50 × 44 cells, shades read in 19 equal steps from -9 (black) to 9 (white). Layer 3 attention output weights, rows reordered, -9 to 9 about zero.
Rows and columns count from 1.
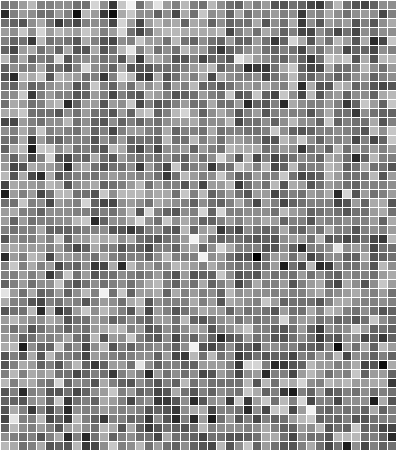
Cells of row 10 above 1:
15
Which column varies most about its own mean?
32
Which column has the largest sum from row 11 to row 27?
3
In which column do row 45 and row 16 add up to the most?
34
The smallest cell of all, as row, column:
29, 29
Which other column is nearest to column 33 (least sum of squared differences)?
41
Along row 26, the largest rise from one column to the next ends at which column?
21
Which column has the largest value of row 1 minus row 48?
18
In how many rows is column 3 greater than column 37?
24
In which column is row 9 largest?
14
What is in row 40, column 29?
-1
